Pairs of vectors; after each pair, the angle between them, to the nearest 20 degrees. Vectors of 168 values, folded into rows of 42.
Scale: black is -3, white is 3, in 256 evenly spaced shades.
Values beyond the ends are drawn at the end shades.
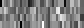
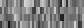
120 degrees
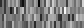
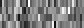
80 degrees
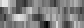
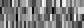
100 degrees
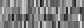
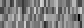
140 degrees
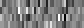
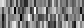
100 degrees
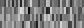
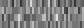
80 degrees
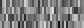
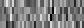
120 degrees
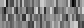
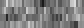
140 degrees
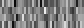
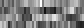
120 degrees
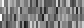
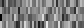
140 degrees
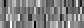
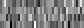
160 degrees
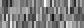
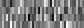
40 degrees
